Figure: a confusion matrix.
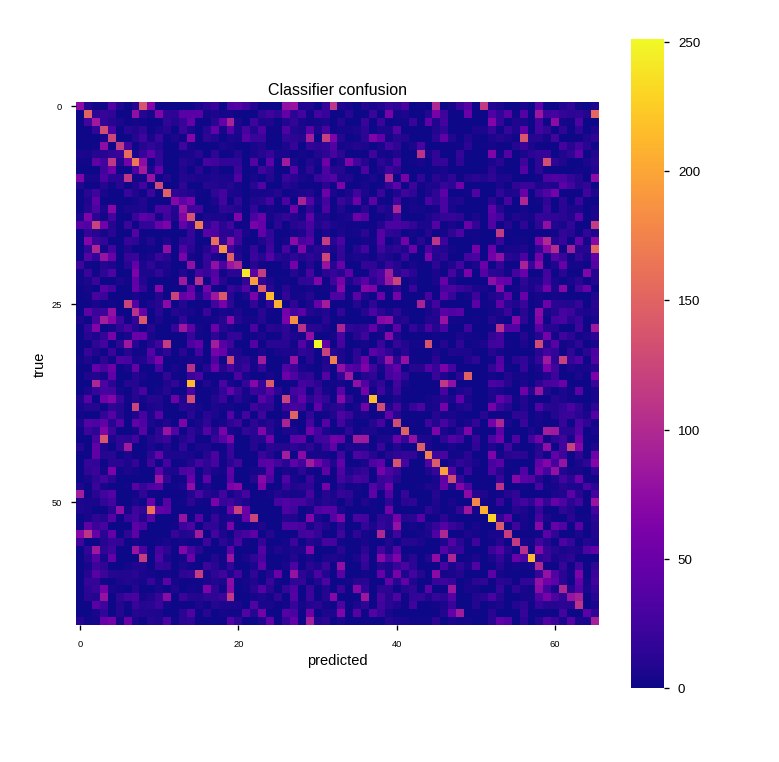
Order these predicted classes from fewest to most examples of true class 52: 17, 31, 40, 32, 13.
31, 17, 32, 40, 13
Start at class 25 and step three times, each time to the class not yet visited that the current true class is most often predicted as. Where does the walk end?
62
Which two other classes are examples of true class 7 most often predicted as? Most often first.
59, 4
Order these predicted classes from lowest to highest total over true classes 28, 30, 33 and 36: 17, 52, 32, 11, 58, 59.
32, 52, 59, 11, 17, 58
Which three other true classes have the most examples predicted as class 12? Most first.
24, 37, 41
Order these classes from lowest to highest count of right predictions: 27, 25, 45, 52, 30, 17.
45, 17, 27, 25, 52, 30
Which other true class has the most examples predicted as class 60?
18
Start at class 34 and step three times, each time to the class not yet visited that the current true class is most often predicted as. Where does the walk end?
8
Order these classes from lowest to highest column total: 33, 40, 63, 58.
63, 33, 40, 58
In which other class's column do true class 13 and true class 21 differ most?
23
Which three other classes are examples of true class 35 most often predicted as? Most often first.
14, 24, 46
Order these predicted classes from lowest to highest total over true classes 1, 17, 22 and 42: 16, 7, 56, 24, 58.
16, 56, 24, 7, 58
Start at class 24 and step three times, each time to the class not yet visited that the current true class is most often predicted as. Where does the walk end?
29
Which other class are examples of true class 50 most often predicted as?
65
